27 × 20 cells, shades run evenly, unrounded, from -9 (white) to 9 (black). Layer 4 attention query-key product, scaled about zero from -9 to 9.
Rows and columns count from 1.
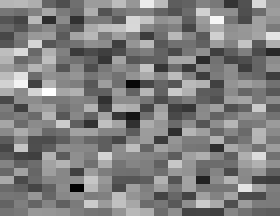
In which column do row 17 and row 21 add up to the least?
19
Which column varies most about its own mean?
10
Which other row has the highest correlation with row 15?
11
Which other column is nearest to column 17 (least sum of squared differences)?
5
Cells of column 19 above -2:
17
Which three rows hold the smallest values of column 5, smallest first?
16, 21, 12
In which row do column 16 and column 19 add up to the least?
3
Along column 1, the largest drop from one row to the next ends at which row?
7
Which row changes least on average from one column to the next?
27
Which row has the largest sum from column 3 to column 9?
18
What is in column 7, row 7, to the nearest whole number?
4
